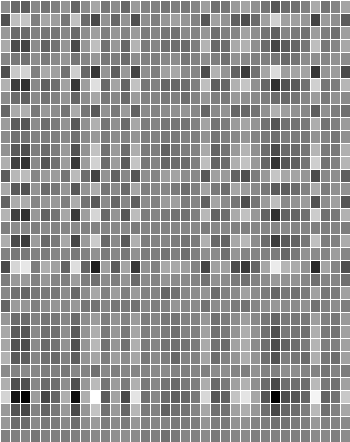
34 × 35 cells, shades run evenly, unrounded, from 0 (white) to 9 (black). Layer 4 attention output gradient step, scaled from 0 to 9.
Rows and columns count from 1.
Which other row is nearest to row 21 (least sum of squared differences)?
6
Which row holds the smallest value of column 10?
31
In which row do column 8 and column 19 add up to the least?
21
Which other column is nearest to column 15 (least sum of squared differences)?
20
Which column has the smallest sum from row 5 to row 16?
10
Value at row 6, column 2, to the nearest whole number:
2
